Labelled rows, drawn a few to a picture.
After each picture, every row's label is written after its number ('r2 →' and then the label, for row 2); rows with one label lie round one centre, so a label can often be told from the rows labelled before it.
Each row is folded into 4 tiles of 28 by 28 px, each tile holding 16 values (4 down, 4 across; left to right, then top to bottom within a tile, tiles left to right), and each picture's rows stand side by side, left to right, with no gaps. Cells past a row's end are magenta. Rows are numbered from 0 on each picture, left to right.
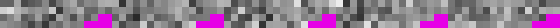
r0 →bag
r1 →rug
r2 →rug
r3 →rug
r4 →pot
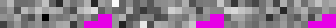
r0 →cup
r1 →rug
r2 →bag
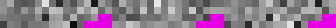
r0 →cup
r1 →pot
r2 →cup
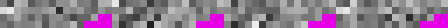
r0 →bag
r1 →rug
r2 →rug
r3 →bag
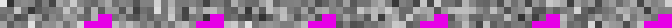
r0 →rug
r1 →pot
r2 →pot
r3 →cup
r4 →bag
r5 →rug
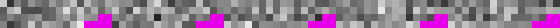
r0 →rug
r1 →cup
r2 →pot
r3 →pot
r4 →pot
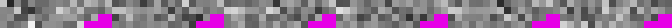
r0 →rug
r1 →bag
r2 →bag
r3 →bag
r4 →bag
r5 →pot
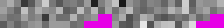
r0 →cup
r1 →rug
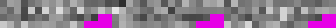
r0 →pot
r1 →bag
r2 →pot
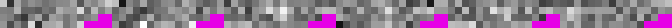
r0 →rug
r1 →rug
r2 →pot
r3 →cup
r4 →pot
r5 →bag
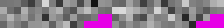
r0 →cup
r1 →bag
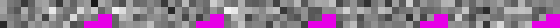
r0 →cup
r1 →bag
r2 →bag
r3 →bag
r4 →rug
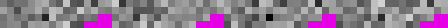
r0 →cup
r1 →rug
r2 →cup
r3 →cup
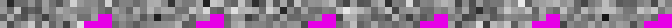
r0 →rug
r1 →cup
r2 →bag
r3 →bag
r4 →rug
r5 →cup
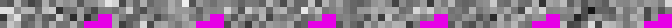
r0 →bag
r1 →rug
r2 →cup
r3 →cup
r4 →cup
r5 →rug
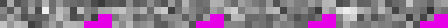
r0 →pot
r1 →bag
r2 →bag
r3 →bag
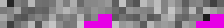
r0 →rug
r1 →pot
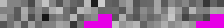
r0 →cup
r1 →pot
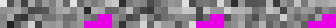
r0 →rug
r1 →rug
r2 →bag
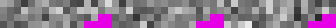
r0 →cup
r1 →rug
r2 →pot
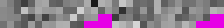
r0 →cup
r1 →pot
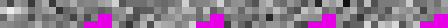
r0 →bag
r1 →rug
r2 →cup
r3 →rug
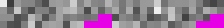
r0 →rug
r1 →pot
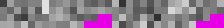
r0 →pot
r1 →rug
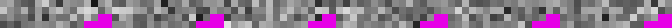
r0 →cup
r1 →bag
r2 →pot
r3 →bag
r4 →bag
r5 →cup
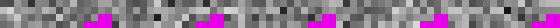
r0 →bag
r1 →cup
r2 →bag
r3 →rug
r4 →bag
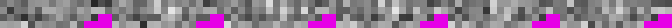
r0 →pot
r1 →pot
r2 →pot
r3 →pot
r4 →pot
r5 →pot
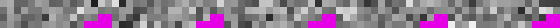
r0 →cup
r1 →rug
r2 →cup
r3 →bag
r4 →pot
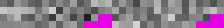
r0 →bag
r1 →pot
